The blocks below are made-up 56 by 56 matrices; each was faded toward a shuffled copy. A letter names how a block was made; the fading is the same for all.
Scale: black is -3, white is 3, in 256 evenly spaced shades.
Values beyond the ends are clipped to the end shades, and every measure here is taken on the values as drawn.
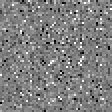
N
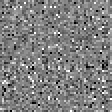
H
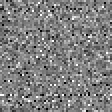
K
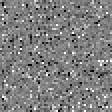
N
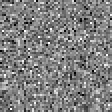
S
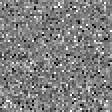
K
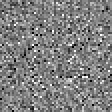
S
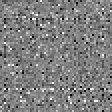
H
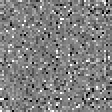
H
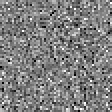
S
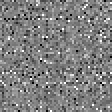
H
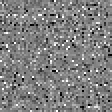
N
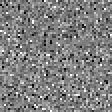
K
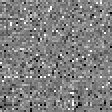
H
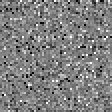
K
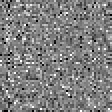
H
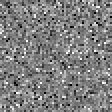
K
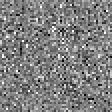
S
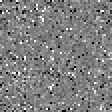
N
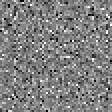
H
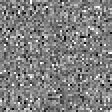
S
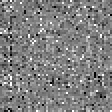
H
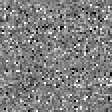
K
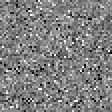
K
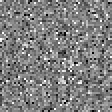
S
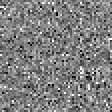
S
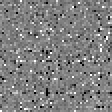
N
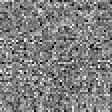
S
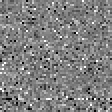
K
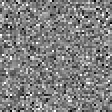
S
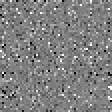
N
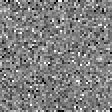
K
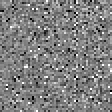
H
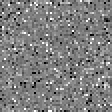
N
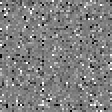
N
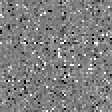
N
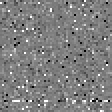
N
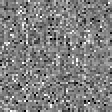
H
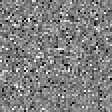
K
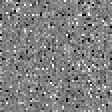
N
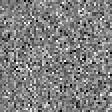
S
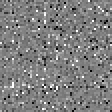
N
